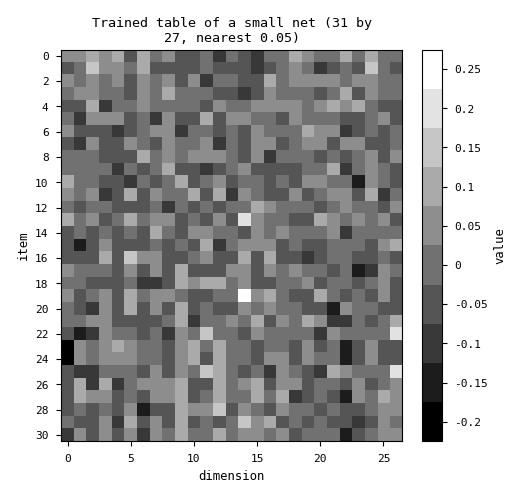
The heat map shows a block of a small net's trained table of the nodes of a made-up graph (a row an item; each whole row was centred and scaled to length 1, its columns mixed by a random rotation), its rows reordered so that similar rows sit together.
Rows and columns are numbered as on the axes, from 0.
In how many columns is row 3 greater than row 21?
10
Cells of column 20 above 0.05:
2
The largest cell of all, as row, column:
19, 14
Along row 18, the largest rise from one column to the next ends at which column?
9
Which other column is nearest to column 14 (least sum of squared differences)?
5
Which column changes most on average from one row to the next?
11
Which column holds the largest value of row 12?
15
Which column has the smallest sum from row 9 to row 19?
4
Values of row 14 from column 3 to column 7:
0 -0.05 0 -0.05 0.1
